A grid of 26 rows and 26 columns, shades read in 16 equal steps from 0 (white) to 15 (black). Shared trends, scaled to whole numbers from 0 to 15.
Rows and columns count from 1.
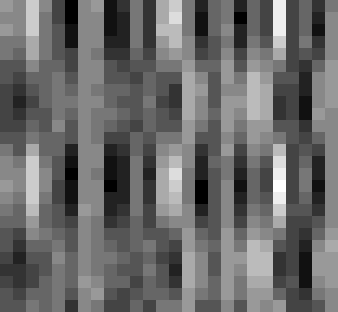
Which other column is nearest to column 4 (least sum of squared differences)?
11
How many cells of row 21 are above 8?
14
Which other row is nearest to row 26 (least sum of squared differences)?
12
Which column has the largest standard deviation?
22
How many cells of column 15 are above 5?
19
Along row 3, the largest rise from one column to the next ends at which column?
23
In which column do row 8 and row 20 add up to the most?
24
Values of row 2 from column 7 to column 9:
7 7 14
